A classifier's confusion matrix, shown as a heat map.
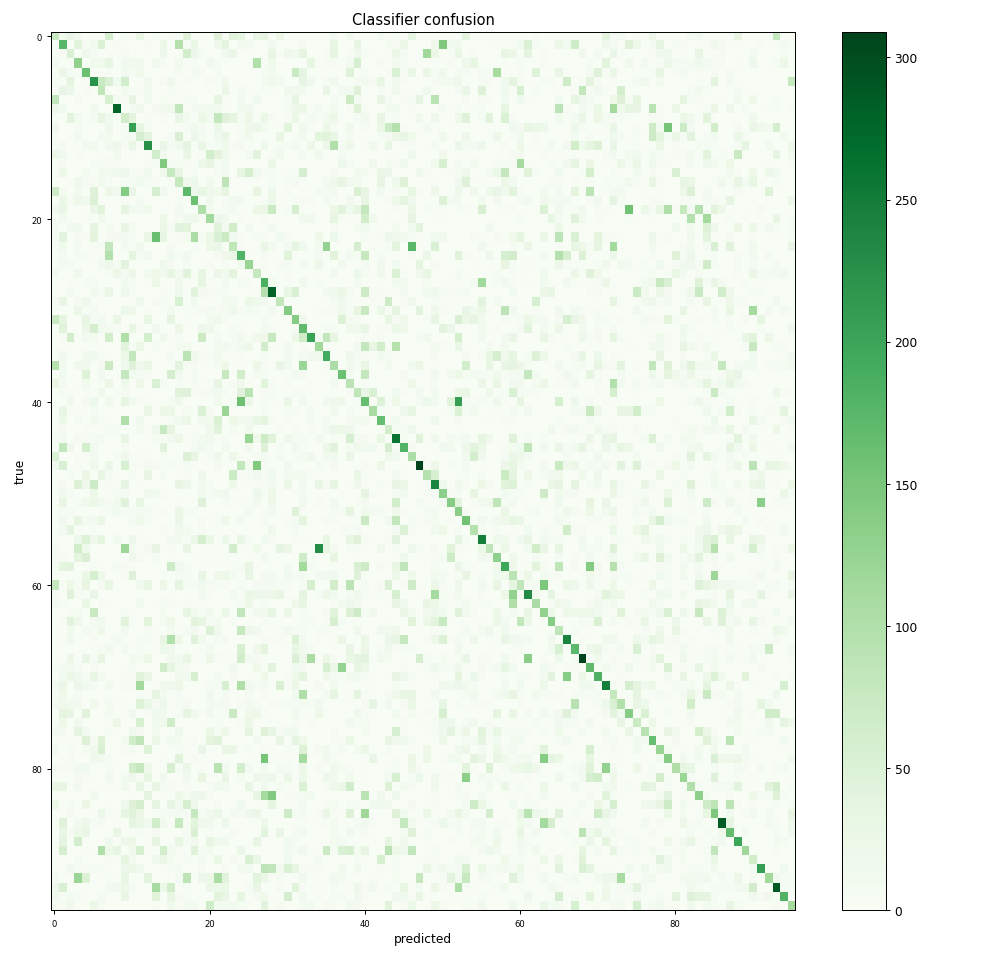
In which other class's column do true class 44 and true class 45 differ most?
25
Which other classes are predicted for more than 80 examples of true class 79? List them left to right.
27, 32, 63
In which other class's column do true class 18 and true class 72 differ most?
32
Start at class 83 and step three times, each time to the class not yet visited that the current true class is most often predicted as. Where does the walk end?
55
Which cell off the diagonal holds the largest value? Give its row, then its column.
56, 34
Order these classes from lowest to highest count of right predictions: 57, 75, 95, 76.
75, 76, 95, 57
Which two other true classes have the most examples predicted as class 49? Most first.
61, 7
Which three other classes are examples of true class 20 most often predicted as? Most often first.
84, 82, 40
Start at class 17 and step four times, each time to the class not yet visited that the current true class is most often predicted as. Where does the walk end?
46
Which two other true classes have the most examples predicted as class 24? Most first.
40, 71
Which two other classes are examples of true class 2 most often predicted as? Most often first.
48, 17
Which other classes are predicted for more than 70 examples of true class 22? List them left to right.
13, 18, 65
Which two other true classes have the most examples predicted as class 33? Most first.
68, 60
